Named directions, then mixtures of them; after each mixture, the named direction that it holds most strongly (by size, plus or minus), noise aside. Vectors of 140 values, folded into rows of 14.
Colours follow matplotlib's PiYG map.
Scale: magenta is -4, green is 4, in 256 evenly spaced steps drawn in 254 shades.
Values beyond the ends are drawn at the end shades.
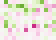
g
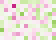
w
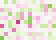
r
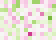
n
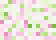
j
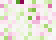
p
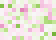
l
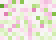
l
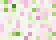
w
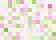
l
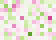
n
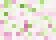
j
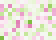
r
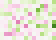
w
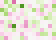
j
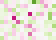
n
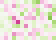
w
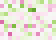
g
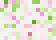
n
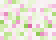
j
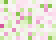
r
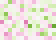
j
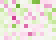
n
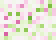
r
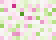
w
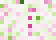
p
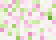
n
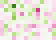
w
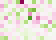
p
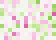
w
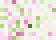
r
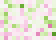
j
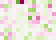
p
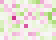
w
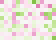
w
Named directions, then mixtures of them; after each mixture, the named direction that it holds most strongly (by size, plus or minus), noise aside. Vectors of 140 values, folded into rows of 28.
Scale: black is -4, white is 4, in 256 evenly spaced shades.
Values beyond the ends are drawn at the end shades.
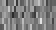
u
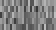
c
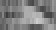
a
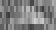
a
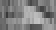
a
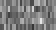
c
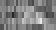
a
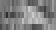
a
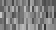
c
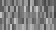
c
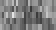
a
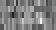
u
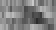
a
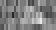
a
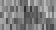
c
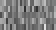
c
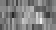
a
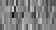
u
